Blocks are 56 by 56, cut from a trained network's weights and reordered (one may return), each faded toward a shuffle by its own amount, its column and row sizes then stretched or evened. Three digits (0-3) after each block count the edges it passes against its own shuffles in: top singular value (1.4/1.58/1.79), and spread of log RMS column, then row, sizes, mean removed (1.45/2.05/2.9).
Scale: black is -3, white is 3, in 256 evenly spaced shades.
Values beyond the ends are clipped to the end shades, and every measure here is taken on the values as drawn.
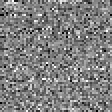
0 0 2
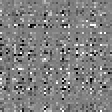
0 3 3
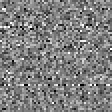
1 0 2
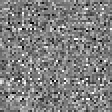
0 1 2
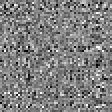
3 2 2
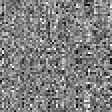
2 2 0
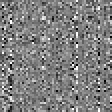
3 3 1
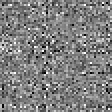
2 2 2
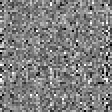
1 2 1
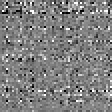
1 2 3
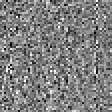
2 2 0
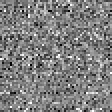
0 0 2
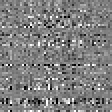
3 2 3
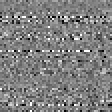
3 0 3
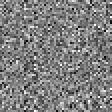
3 1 0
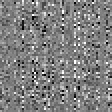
1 3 1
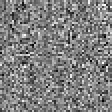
2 1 0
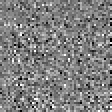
0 2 2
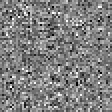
0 2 0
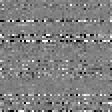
2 1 3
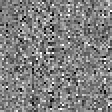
0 2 0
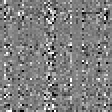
0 3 2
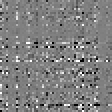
2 3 3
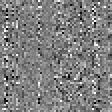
0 3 0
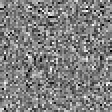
2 1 1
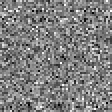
2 0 1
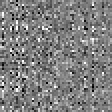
2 3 1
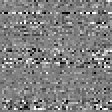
0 1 3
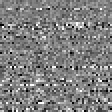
2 0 3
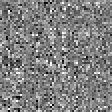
1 2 1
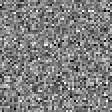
1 0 1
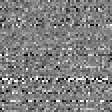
1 0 3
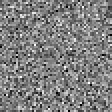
1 0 0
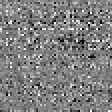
0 2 3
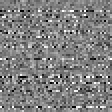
1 0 3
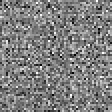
1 1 0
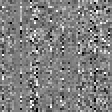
0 3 1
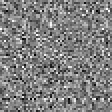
3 1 1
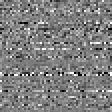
0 0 3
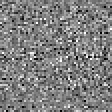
0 1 2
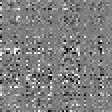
0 3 3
